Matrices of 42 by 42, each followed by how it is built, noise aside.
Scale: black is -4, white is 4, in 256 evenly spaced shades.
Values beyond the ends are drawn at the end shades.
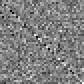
diagonal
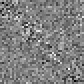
block diagonal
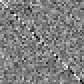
diagonal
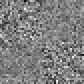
block diagonal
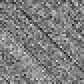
Toeplitz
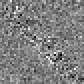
banded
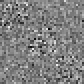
block diagonal
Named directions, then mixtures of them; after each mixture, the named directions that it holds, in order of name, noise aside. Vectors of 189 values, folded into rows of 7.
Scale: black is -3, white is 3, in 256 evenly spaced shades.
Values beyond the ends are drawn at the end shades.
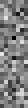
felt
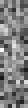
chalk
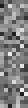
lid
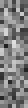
chalk, felt.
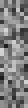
chalk, felt.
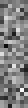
chalk, felt, lid.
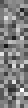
felt, lid.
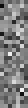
lid.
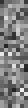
felt, lid.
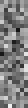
chalk, felt, lid.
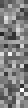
felt, lid.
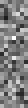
felt.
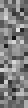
chalk, felt.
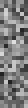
chalk, felt.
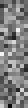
chalk, felt, lid.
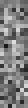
chalk, felt, lid.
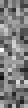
chalk.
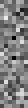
felt.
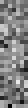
chalk, lid.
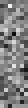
chalk, lid.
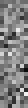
chalk, felt, lid.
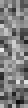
chalk.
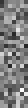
felt, lid.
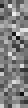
felt, lid.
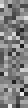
lid.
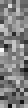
chalk, lid.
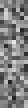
chalk, felt.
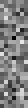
felt.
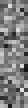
chalk, felt, lid.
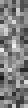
chalk.
